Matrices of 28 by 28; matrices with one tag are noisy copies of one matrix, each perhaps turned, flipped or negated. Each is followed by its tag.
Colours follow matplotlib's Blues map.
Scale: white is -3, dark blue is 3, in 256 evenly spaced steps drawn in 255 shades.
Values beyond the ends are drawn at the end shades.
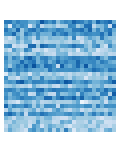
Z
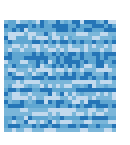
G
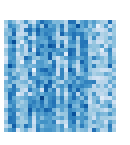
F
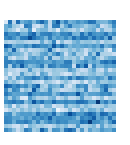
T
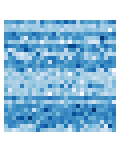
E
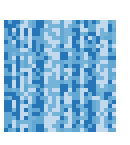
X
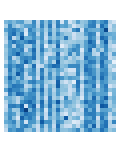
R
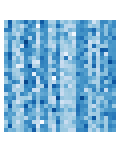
X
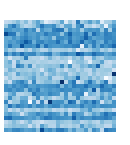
E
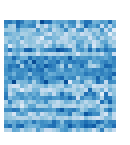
E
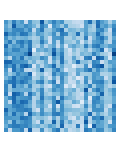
F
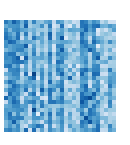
Z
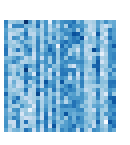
R
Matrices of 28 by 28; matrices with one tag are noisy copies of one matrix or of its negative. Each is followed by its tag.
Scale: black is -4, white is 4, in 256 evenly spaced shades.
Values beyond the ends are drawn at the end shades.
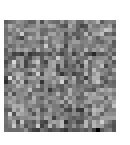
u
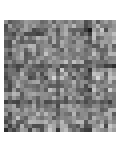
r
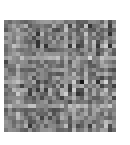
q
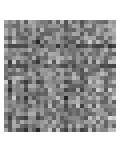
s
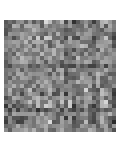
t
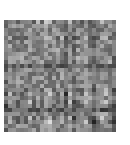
t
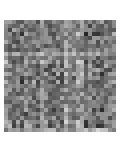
u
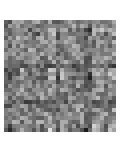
r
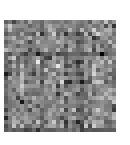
u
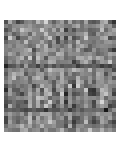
t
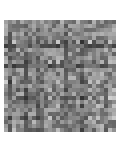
s
